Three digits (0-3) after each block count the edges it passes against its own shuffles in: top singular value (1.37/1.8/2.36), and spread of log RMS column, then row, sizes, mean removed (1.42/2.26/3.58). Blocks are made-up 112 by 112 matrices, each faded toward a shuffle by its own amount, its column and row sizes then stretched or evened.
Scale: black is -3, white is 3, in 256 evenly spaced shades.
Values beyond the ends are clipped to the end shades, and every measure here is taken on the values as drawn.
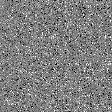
1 1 1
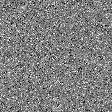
1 0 0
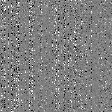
1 3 0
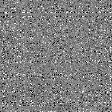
1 2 2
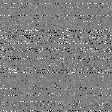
1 0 3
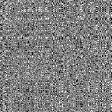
3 2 1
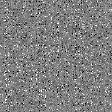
0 2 1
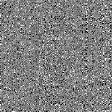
2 2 1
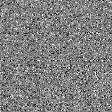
1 0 2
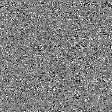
0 1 2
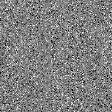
0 2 0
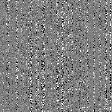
0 3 0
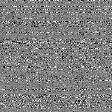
0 0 3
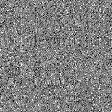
2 1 0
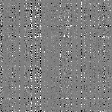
1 3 2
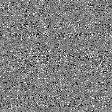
0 1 2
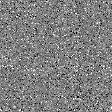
0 1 1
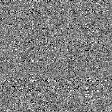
1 1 2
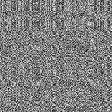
3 0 0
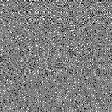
3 0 1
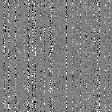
1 3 1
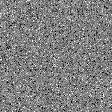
1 0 0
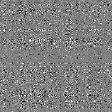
0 2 3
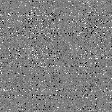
0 1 2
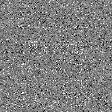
1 1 2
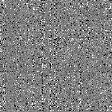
2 2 2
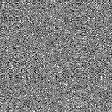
3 0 1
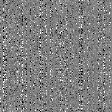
2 3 0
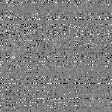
1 2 3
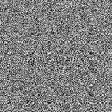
3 0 1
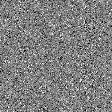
0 1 0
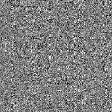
2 2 1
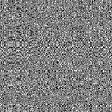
3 1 2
